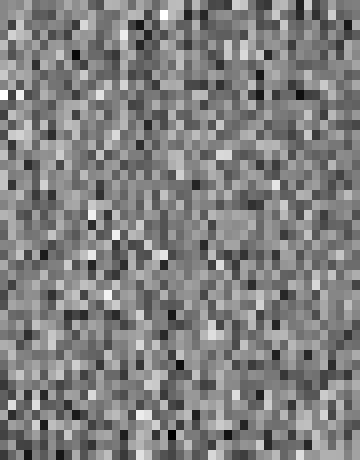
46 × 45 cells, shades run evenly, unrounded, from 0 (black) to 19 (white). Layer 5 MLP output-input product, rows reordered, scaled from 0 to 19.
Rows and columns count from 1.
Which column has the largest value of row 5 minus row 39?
1
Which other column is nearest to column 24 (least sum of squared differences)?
43
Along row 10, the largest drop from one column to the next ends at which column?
2
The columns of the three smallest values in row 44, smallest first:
22, 29, 16
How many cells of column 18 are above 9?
23
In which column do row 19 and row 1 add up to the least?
38
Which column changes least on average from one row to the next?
24
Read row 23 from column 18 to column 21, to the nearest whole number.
15 7 8 6
